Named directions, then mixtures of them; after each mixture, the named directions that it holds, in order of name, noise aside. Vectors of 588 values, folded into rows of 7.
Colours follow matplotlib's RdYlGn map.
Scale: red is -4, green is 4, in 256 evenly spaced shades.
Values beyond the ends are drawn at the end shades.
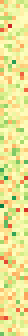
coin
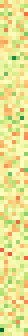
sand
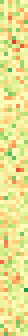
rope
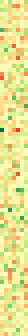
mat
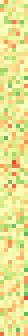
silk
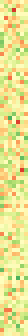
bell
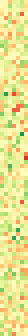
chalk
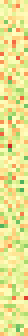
bell, mat, silk.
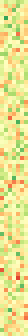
bell, rope.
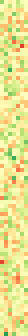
rope.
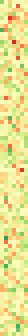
bell, mat, rope.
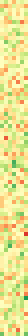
silk.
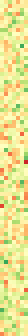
chalk, coin, rope.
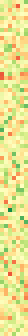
coin, mat.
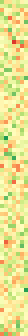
rope, silk.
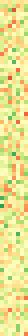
bell, coin, silk.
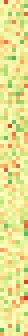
sand, silk.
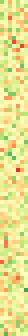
rope.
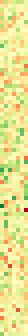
chalk, coin.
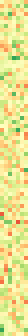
mat, sand.
